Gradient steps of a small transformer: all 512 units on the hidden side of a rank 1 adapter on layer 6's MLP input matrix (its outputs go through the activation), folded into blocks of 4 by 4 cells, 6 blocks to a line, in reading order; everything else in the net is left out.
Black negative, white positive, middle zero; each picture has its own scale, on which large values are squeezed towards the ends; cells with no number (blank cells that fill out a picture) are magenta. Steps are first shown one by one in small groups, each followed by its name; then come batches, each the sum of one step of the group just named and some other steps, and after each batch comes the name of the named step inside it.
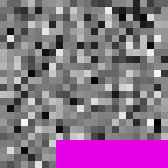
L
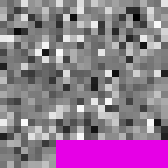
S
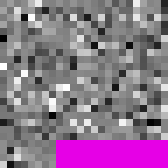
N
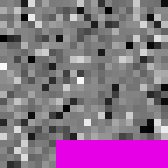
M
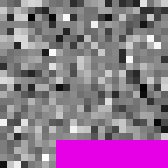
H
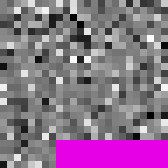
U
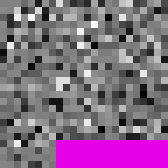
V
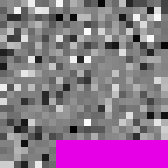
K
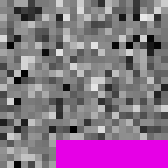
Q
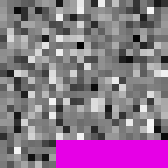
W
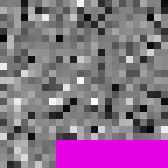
M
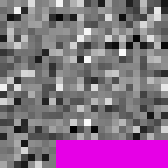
K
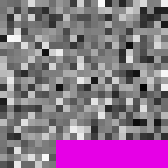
H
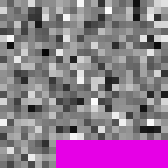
Q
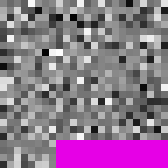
H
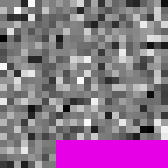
M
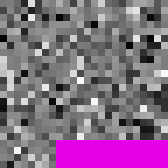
M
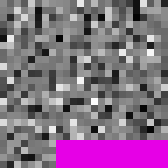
L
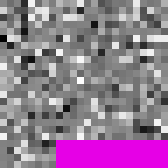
M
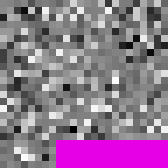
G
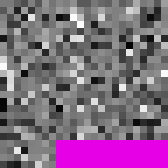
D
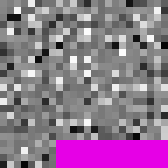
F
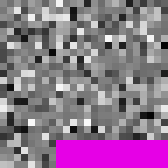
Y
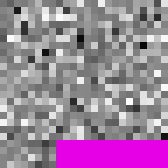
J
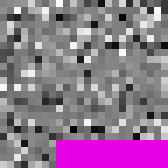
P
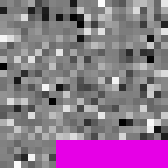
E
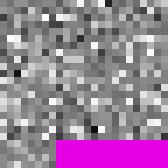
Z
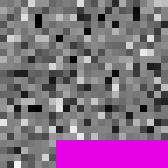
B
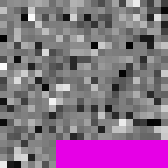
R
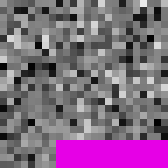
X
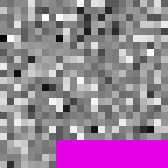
Z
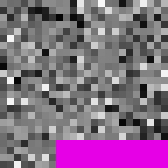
E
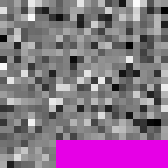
R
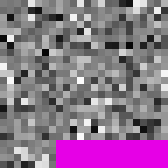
D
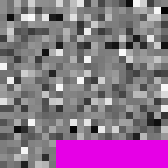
F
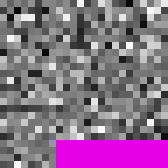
B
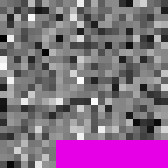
D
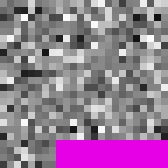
G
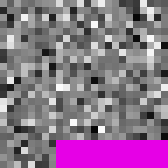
Y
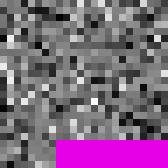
D
